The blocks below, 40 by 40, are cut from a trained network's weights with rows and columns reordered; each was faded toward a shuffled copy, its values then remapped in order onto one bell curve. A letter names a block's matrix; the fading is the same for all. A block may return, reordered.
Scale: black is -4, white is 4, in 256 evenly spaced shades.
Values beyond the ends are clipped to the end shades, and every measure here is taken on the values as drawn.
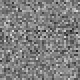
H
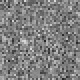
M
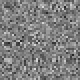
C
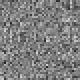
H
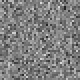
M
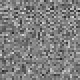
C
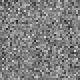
M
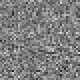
H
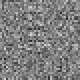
H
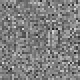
H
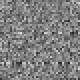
C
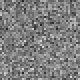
M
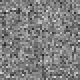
M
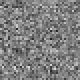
H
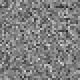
H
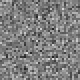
H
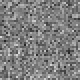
M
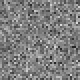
M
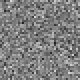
M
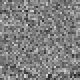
H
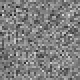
M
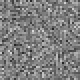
M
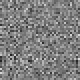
H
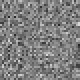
H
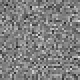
C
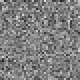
H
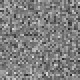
M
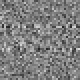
C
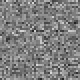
C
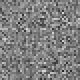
H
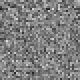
M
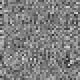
H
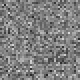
H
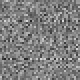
C
